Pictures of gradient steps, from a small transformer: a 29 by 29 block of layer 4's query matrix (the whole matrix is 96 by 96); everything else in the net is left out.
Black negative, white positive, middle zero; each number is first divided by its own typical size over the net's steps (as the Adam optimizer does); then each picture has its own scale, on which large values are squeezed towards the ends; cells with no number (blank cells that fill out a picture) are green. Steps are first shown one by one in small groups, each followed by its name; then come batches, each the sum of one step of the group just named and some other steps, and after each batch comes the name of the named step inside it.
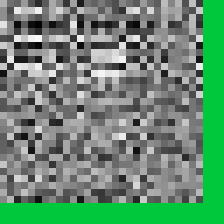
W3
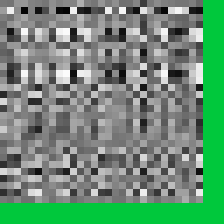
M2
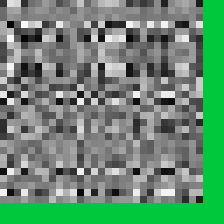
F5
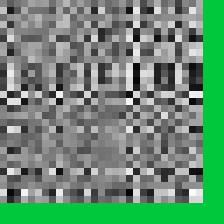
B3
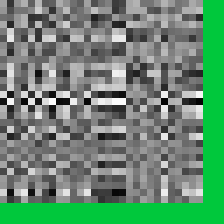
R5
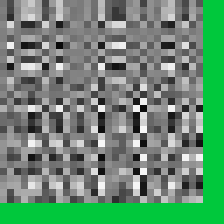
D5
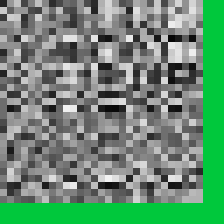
B3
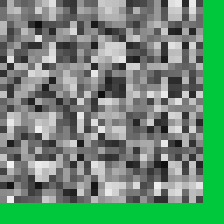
W3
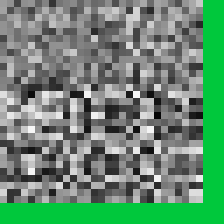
B3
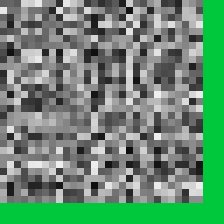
B3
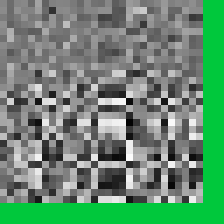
R5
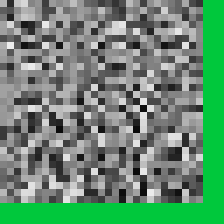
D5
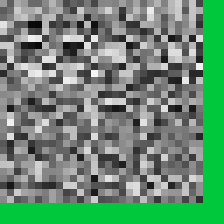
W3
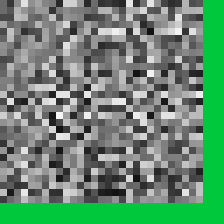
R5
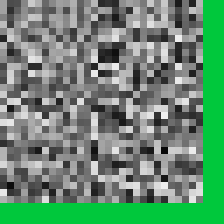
B3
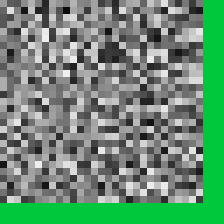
M2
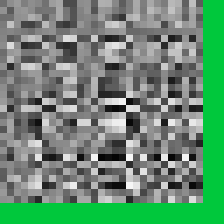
D5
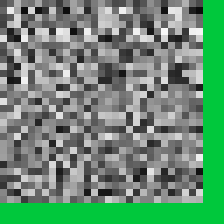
M2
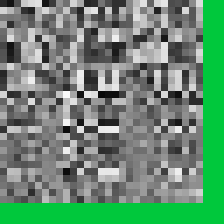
R5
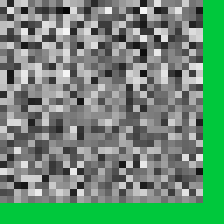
M2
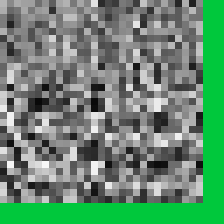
B3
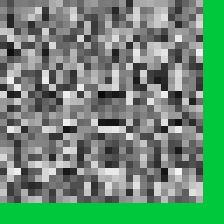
B3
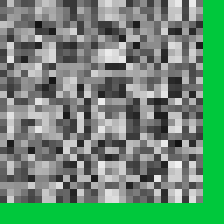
W3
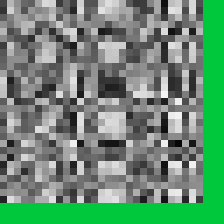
F5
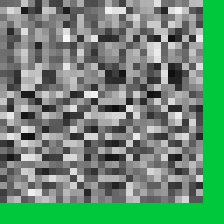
M2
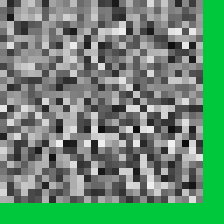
D5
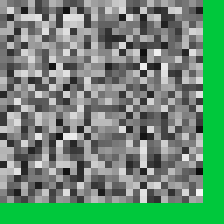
M2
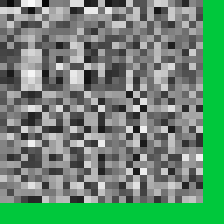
D5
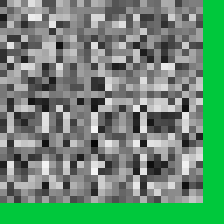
D5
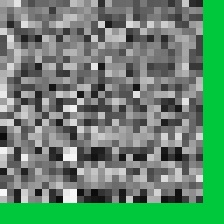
F5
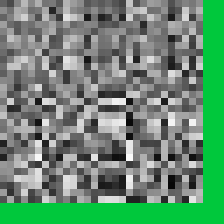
R5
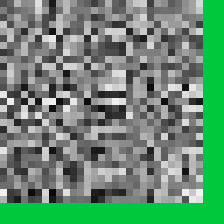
R5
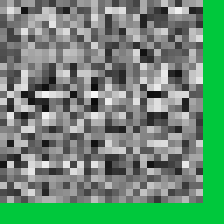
M2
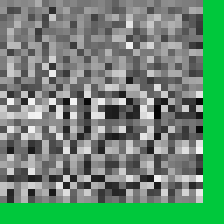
R5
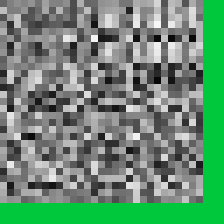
B3
